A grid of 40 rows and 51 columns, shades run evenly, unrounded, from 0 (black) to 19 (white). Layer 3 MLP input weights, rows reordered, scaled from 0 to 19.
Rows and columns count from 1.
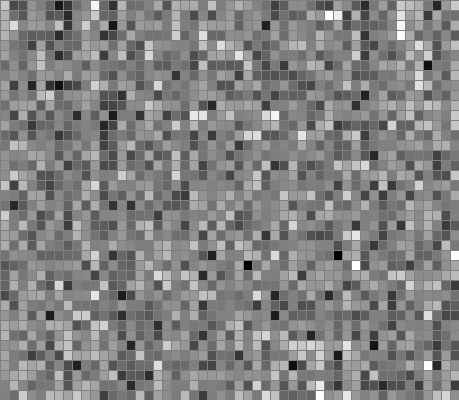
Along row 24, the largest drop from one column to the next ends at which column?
30
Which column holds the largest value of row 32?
48
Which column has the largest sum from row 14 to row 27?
40
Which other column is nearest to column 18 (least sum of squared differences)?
50
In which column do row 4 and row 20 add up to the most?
45
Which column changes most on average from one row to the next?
23
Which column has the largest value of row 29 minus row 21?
2
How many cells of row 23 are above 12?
11
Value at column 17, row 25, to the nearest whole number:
9
